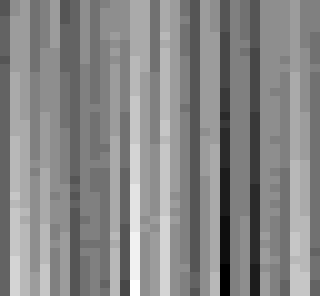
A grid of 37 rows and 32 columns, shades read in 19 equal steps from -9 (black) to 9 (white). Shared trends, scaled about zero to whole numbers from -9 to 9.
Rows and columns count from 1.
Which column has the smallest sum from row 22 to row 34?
23
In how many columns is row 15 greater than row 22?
5
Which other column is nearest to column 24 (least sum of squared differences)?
19
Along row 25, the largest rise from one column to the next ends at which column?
14
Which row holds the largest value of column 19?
34
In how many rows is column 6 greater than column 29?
35
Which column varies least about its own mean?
24
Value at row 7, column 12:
2
